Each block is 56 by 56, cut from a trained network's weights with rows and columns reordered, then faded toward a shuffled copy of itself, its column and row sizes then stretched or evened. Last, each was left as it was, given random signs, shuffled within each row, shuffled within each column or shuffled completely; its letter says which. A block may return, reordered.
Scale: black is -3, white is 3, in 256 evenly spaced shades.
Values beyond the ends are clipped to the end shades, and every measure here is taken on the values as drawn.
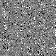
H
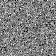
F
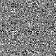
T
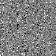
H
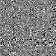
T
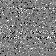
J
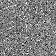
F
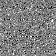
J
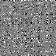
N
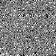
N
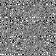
N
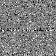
J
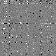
T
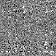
N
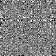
T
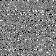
J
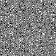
H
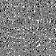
T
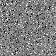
F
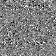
J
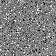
F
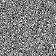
H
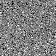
F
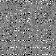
T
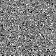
J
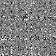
N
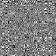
T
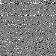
J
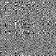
T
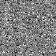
J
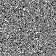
F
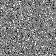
F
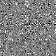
N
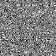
J
